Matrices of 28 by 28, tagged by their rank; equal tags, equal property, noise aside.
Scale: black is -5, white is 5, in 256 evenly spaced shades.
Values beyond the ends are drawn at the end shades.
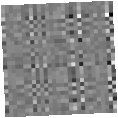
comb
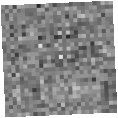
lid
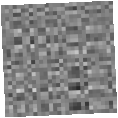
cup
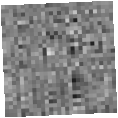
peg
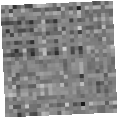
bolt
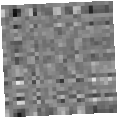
comb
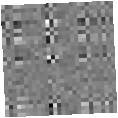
comb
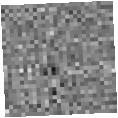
lid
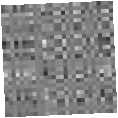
cup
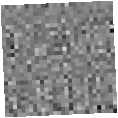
lid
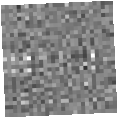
bolt
